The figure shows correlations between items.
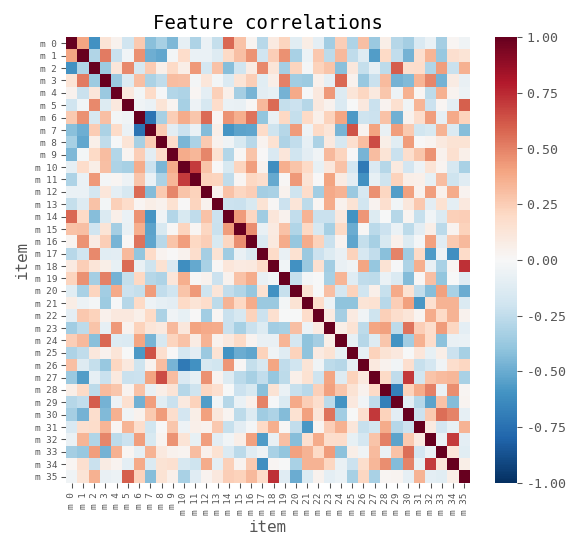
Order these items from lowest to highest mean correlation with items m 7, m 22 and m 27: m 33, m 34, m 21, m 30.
m 21, m 34, m 33, m 30
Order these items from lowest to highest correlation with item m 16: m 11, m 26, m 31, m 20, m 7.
m 7, m 20, m 26, m 31, m 11
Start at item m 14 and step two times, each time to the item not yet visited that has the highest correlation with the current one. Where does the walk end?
m 1
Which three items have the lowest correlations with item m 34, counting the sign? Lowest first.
m 17, m 29, m 20
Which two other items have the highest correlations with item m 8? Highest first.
m 27, m 30
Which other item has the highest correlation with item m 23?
m 30
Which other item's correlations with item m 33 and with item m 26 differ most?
m 11
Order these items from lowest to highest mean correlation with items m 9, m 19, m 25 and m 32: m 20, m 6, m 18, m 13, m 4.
m 4, m 20, m 18, m 13, m 6
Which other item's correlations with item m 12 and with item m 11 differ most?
m 29
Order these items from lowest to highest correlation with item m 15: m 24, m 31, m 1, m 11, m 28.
m 28, m 31, m 11, m 24, m 1
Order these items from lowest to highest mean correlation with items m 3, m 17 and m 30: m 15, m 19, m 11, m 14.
m 14, m 15, m 19, m 11
